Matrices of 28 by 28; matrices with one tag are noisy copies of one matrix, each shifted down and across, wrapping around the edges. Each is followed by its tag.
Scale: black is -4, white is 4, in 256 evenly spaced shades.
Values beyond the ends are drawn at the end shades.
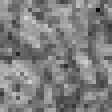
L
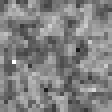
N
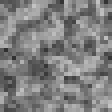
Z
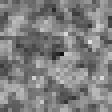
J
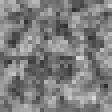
J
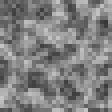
J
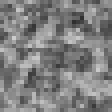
J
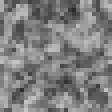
J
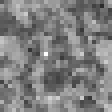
L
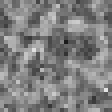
J
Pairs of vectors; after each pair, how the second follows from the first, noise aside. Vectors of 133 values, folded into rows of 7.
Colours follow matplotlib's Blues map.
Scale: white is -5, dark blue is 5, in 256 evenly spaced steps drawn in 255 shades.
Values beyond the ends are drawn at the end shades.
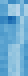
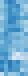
reversed, negated.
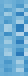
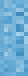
shrunk.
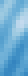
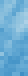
shrunk.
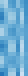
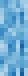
negated.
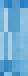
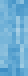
reversed, shrunk.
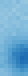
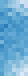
wrapped around, negated.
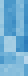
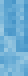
shrunk.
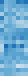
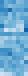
reversed, negated.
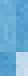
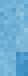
negated, shrunk.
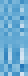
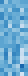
copied.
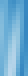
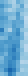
negated.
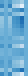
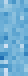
wrapped around, negated, partly zeroed.
